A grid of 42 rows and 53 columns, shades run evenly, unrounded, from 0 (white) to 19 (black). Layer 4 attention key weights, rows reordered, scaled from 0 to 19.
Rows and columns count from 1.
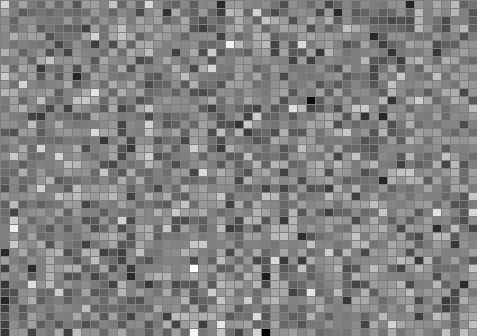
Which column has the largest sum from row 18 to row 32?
15
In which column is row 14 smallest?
33
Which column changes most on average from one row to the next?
29
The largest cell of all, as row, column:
42, 30
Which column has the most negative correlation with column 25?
1
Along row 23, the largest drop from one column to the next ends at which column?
44
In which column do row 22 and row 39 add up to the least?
46
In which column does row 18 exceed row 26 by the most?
21
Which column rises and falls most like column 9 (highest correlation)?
5
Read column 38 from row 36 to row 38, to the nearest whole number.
8 5 9
